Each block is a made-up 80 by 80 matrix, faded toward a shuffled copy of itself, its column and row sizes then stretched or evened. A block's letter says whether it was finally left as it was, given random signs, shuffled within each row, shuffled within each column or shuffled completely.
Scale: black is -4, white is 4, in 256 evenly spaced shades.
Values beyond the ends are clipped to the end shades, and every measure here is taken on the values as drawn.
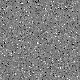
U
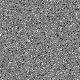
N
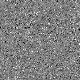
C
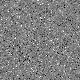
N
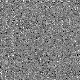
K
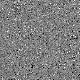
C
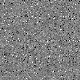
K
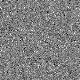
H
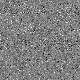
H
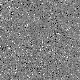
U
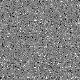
C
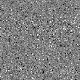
K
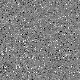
C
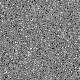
N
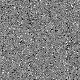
U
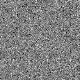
C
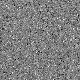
N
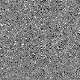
K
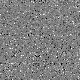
H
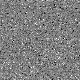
H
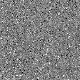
U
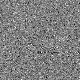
H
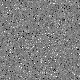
N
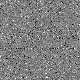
H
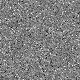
N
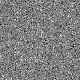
U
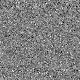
H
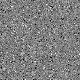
K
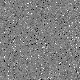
U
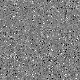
C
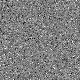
N
